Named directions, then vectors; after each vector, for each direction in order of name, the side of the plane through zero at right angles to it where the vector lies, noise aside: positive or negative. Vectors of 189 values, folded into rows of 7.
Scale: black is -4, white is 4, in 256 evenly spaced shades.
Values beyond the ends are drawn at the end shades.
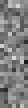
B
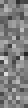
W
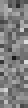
negative, positive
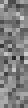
negative, negative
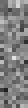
positive, negative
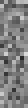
negative, negative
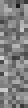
negative, positive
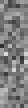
negative, negative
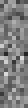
positive, positive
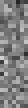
negative, positive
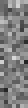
positive, negative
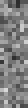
negative, positive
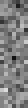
negative, positive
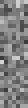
positive, negative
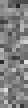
negative, positive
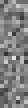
positive, positive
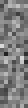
positive, positive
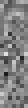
negative, negative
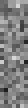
positive, negative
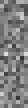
negative, negative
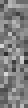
positive, positive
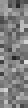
negative, positive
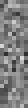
positive, positive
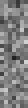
negative, positive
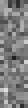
negative, positive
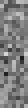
negative, negative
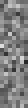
positive, positive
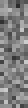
negative, positive
